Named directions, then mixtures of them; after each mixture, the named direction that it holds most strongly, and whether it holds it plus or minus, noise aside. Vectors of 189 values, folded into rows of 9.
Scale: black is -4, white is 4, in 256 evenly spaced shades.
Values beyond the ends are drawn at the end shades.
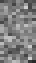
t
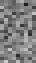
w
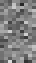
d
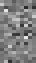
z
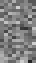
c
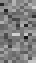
z, minus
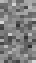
t, minus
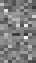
z, plus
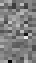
d, minus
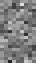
d, minus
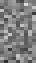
w, minus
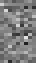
z, plus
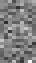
c, minus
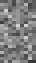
t, plus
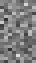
w, minus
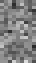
d, minus
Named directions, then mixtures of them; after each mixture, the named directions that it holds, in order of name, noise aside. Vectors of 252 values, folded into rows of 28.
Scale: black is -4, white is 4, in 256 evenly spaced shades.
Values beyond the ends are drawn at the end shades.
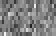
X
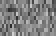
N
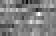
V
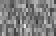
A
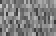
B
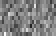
X.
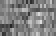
N, V.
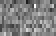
A, V, X.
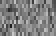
N.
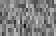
A.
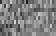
B, N, V.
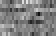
V.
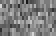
B, N, V.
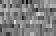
A, B, V.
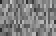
B, N, V.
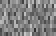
A, B, X.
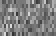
N.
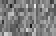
X.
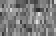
A, V.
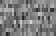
A, B, V.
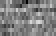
V.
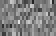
A, N, V.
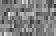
A, V, X.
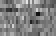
N, V.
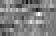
V.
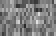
A, V.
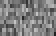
A, V.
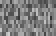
B.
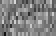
N, V, X.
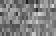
B, V, X.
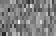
A, N, V.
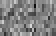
X.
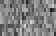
A, V.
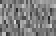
A, B.
